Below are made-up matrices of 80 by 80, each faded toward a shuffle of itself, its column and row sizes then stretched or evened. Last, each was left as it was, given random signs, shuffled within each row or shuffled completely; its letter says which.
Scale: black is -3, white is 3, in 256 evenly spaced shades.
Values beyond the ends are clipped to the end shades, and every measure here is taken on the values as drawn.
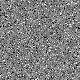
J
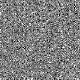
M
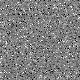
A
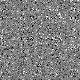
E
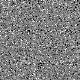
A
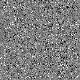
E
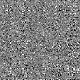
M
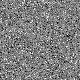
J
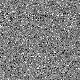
A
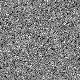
J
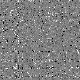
M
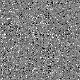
E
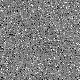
J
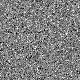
J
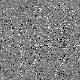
E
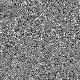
A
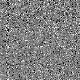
M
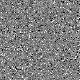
M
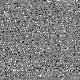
A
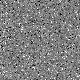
J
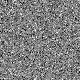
J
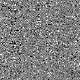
M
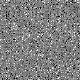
M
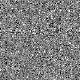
E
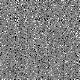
E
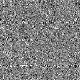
M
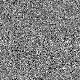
A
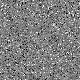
J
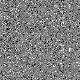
E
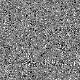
E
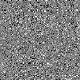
M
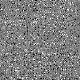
M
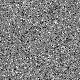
J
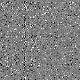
M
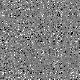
M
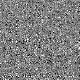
E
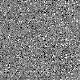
E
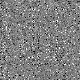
E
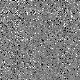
E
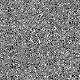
E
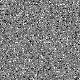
A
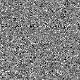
E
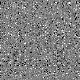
M
